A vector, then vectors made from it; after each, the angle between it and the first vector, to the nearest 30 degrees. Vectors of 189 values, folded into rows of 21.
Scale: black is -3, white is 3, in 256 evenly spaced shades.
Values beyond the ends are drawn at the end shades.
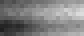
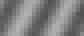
90 degrees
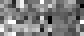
120 degrees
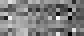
120 degrees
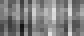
60 degrees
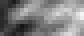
30 degrees
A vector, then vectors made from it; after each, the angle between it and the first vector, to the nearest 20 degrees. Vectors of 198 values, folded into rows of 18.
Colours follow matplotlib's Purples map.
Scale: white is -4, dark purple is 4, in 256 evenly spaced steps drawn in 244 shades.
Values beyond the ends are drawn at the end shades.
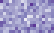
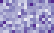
40 degrees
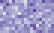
40 degrees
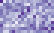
60 degrees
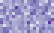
100 degrees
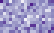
20 degrees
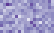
60 degrees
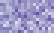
100 degrees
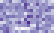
140 degrees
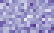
20 degrees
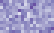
60 degrees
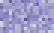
140 degrees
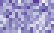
100 degrees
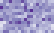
140 degrees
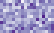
60 degrees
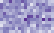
160 degrees
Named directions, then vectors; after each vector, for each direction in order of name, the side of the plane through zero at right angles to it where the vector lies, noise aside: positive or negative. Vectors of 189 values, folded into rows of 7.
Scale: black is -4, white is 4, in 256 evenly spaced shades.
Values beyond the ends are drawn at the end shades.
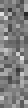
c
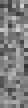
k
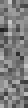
negative, negative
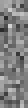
negative, negative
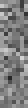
positive, negative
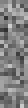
negative, negative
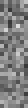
positive, positive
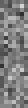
negative, positive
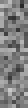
positive, negative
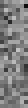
negative, positive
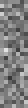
positive, negative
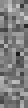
negative, negative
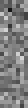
positive, positive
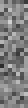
negative, negative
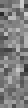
negative, positive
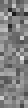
positive, positive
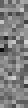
negative, positive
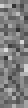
positive, negative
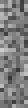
positive, negative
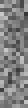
positive, negative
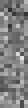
positive, positive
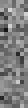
negative, negative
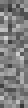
positive, positive
